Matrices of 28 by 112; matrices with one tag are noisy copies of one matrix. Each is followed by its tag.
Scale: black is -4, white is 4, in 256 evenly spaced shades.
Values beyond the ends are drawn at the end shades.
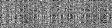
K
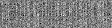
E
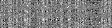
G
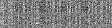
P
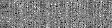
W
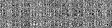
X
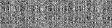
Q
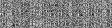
X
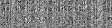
Q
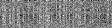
K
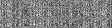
X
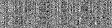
P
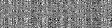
G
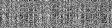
K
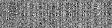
E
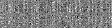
P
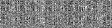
Q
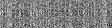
X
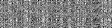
G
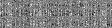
X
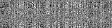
W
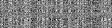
G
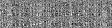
X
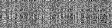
K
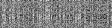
K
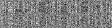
P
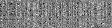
E
